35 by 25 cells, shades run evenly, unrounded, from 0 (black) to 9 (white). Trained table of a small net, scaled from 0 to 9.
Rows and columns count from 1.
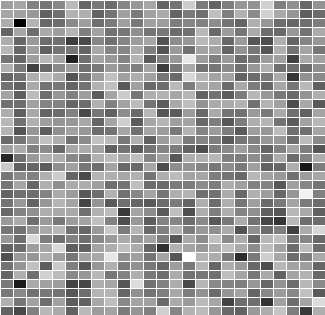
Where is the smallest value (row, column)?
3, 2
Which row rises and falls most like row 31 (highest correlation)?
21
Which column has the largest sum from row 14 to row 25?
5
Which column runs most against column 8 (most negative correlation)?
12
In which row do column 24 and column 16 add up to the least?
19
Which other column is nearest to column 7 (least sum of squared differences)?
13
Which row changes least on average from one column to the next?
17
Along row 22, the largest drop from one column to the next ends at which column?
25
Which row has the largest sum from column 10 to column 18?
9
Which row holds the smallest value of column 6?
7
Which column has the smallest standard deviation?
20
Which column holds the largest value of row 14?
10
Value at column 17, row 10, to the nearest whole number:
6
